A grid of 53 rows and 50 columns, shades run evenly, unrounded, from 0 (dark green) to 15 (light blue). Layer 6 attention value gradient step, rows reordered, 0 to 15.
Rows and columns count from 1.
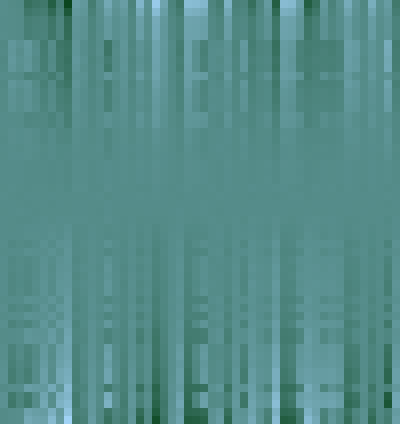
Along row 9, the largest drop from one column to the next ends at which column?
50
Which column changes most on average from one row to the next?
14
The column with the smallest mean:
49
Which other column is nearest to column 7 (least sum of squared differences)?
5
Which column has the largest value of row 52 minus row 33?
9
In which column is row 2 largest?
20
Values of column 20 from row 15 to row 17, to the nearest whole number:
9 9 8
